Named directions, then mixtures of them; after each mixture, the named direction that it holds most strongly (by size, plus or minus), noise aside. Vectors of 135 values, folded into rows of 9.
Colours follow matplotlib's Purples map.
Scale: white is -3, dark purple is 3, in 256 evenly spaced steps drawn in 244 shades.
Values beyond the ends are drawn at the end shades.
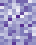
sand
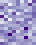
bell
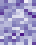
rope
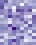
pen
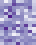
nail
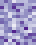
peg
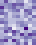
peg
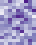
rope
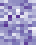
sand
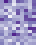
nail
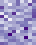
bell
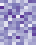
sand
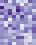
sand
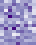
nail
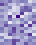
sand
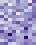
bell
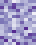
peg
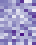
rope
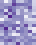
nail
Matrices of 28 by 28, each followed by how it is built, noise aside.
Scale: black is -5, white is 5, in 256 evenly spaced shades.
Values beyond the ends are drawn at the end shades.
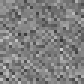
Toeplitz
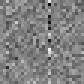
uneven columns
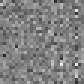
uneven columns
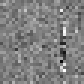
uneven columns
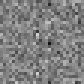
repeating rows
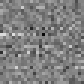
uneven rows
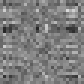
low rank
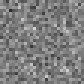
repeating rows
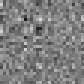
low rank
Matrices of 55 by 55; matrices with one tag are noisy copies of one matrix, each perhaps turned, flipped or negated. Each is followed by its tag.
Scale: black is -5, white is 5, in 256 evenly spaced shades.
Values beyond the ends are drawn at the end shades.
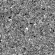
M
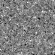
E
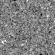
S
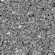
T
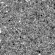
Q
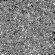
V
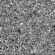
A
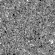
S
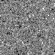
T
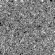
V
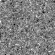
E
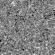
S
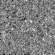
A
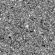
M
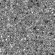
T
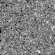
Q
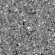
M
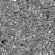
S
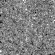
V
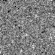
T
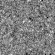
A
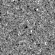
M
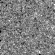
Q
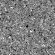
M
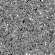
A
